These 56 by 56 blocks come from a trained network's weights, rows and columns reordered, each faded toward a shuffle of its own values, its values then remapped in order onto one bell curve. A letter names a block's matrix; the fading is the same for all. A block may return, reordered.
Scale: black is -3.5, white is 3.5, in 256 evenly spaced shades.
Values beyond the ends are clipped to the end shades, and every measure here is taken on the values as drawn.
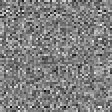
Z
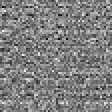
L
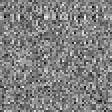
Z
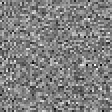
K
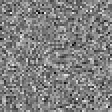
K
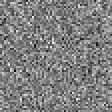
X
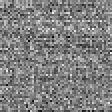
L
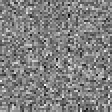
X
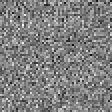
X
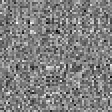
Z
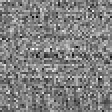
L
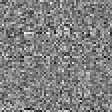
Z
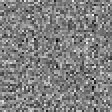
X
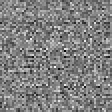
L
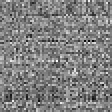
L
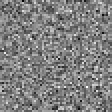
X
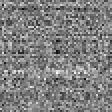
L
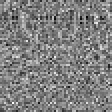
L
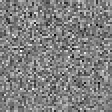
X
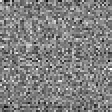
L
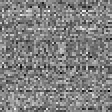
L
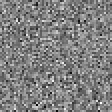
X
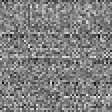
L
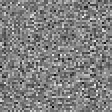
X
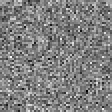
K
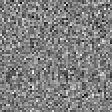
K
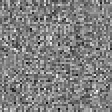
Z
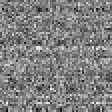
L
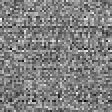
L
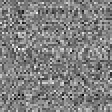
L
